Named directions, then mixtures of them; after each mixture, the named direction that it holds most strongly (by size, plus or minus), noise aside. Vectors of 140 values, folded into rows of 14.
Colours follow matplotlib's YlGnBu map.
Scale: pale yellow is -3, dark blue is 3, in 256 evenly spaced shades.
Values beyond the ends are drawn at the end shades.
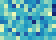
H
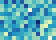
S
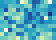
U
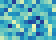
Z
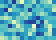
Z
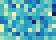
H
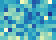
U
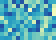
H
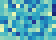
H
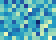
S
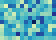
H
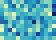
H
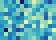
U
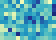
H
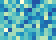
U
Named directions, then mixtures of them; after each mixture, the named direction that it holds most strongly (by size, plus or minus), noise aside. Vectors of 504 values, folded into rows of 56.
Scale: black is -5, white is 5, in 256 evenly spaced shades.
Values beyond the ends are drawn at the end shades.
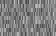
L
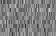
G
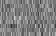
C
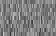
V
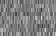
L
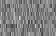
C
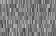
G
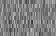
V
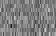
C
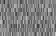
C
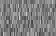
V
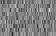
G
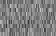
G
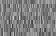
V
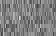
V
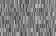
L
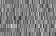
C
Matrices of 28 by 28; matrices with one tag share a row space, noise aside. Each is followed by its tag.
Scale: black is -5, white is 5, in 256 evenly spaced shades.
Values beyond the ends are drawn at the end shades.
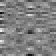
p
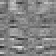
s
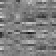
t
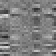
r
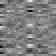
p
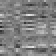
t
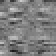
s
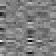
p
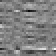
t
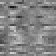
s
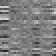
r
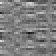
t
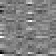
p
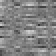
t
